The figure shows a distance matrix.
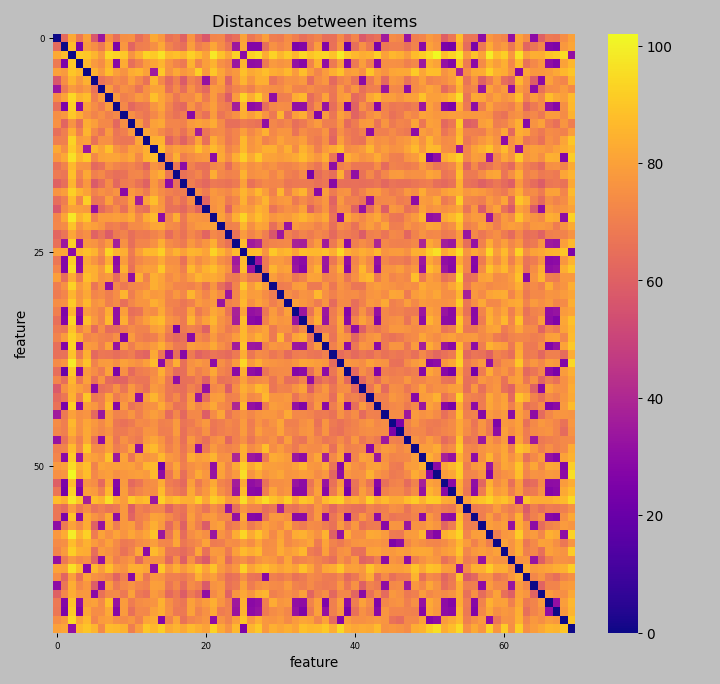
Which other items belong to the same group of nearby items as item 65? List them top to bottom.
5, 20, 41
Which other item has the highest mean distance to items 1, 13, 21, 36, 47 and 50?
2
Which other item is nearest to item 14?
50
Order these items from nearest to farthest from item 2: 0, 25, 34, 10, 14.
25, 10, 0, 34, 14
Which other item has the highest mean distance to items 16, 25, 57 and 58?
54
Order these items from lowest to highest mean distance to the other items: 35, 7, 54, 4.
35, 7, 4, 54
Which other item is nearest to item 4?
62
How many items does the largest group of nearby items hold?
17
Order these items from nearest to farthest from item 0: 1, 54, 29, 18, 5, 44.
44, 5, 1, 29, 18, 54
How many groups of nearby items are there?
16
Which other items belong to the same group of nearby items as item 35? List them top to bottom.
9, 18
